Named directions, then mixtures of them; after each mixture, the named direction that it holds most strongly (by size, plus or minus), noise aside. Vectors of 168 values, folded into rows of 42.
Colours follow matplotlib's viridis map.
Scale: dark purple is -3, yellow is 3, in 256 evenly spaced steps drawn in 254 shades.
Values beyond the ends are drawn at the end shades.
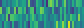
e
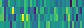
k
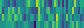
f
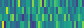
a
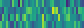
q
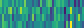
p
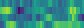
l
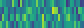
q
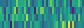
e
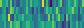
e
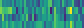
p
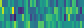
k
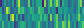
a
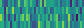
k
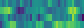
l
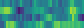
l
